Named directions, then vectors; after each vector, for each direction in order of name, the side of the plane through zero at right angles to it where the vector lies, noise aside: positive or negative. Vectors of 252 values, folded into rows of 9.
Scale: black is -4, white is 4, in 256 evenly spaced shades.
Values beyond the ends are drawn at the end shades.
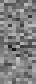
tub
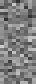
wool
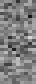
positive, positive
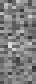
negative, negative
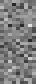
positive, negative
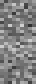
negative, positive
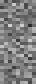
negative, positive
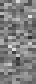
negative, negative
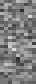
negative, negative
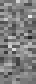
negative, negative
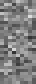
negative, negative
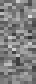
negative, negative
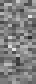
negative, negative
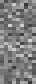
negative, positive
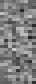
negative, negative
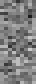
positive, positive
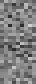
positive, negative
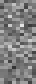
negative, positive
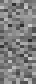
positive, negative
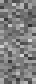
negative, positive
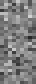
negative, negative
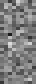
negative, negative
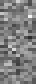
negative, negative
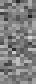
positive, positive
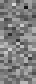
negative, positive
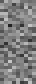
positive, negative
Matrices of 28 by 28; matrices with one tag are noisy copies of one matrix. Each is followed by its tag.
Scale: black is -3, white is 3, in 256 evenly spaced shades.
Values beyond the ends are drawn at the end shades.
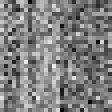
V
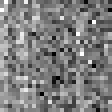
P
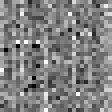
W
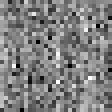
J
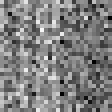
V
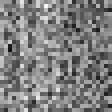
V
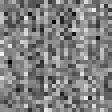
J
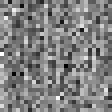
J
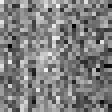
V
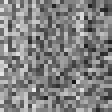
P
